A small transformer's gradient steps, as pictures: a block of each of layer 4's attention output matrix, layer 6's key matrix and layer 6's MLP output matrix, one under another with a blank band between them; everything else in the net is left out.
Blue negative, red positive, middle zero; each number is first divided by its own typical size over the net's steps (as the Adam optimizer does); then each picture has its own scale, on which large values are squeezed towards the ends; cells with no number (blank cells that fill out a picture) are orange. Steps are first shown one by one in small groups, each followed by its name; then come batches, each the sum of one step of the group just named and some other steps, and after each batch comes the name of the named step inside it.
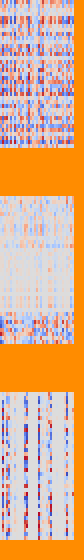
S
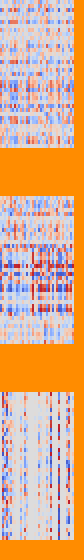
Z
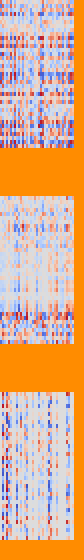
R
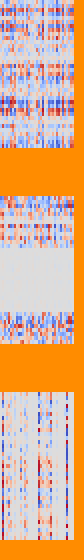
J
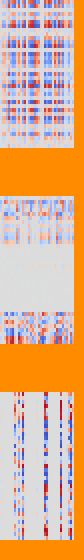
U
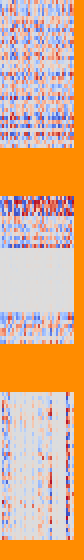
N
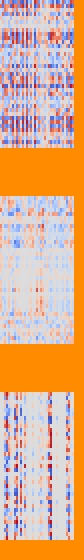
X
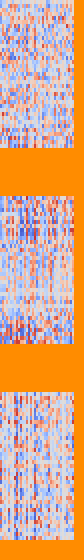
N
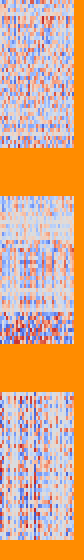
S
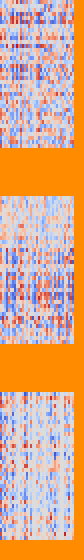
R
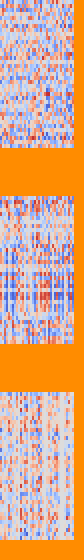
N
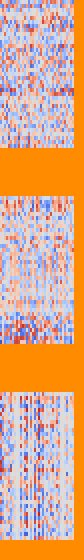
S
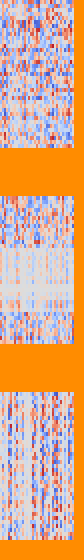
U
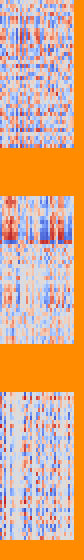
U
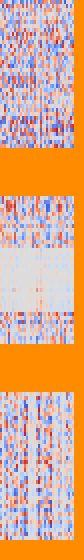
X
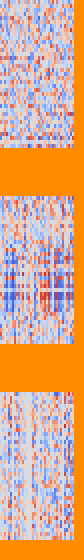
N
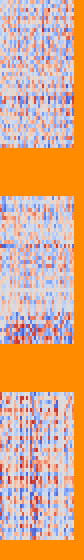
J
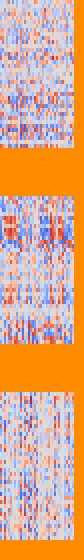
N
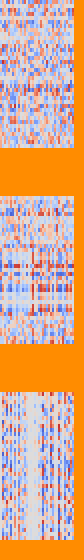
Z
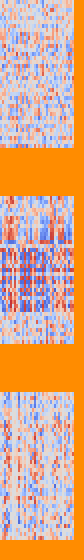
J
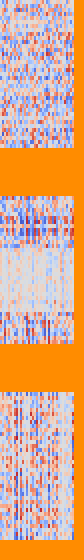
R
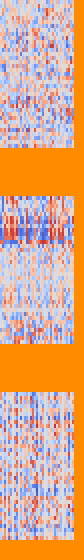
N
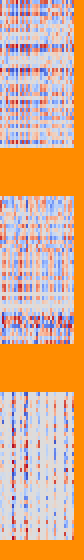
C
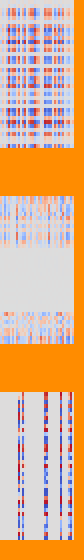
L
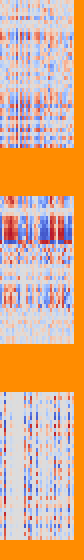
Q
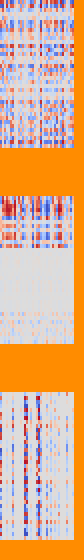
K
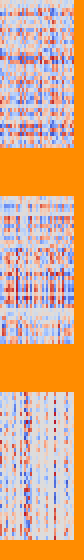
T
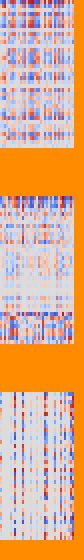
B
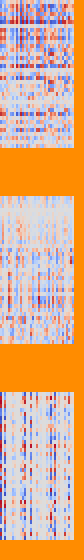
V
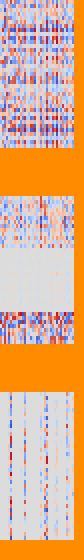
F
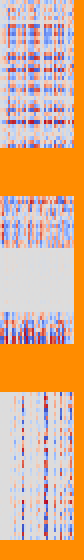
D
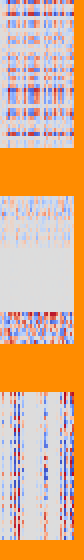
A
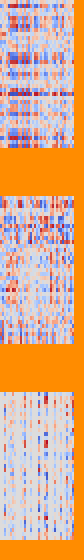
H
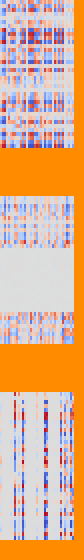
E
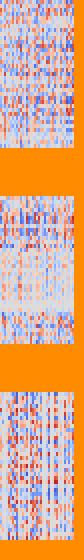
C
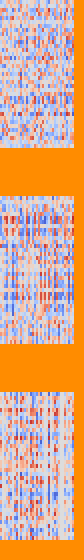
T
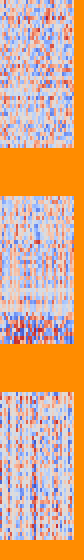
L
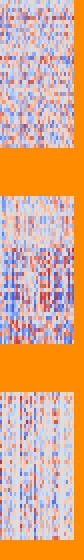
T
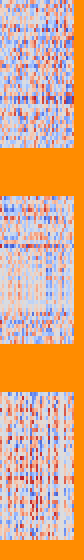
F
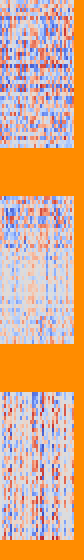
D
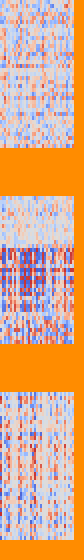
V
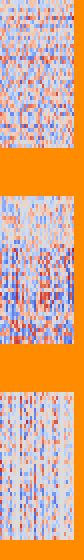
T
